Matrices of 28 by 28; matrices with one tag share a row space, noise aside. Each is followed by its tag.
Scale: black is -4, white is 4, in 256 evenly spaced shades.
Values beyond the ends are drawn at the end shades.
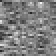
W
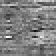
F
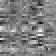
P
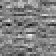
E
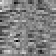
W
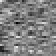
W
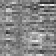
F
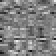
W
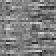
F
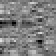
P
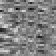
W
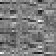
P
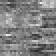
F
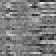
F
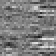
F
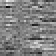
F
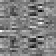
P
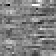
F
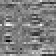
F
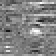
F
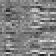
F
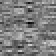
E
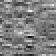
E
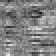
F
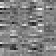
P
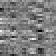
P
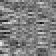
W
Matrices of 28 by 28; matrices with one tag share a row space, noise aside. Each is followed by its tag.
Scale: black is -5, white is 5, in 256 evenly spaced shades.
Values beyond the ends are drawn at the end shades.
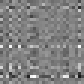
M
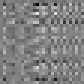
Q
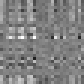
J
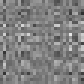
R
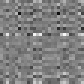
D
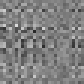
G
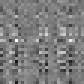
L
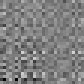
G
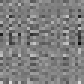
M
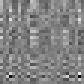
M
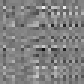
Q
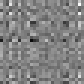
M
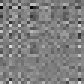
M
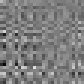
G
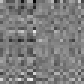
J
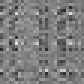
L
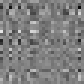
M
